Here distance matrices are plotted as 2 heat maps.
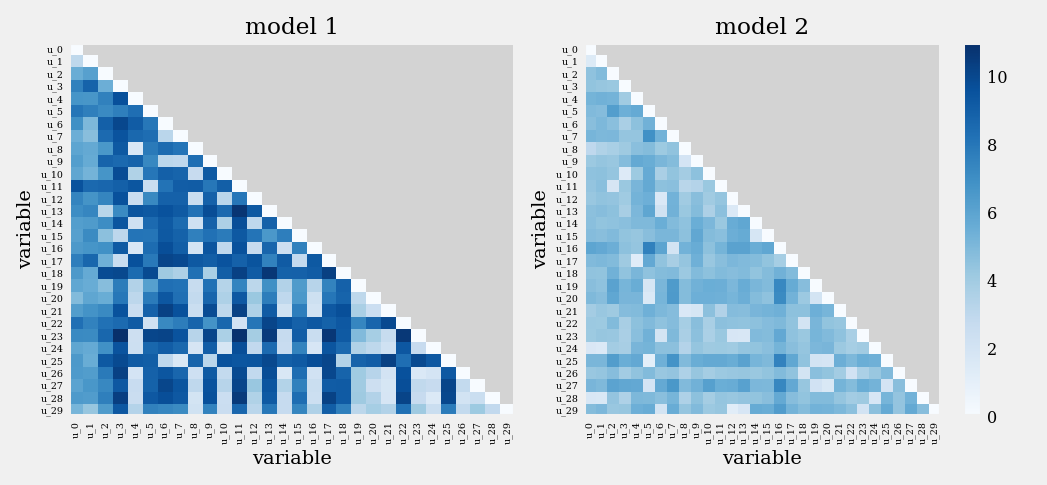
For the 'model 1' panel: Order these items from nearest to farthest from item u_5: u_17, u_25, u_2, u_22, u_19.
u_22, u_19, u_2, u_17, u_25
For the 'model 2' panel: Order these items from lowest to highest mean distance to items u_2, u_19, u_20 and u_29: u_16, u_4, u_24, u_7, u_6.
u_6, u_24, u_4, u_7, u_16
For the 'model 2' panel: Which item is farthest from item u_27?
u_16
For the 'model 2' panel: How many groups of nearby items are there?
10
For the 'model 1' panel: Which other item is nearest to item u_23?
u_26
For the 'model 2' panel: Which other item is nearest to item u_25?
u_5
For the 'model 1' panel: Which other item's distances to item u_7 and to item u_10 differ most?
u_25
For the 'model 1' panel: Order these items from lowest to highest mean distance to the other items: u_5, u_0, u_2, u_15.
u_0, u_2, u_15, u_5
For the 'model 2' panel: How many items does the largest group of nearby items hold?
5
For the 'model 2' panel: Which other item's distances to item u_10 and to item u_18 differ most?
u_3
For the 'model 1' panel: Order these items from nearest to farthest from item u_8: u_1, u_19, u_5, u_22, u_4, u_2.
u_4, u_19, u_1, u_2, u_5, u_22
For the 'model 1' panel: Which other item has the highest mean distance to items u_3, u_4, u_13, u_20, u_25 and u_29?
u_11
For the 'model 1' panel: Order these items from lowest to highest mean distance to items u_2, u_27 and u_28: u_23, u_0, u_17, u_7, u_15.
u_23, u_0, u_15, u_17, u_7
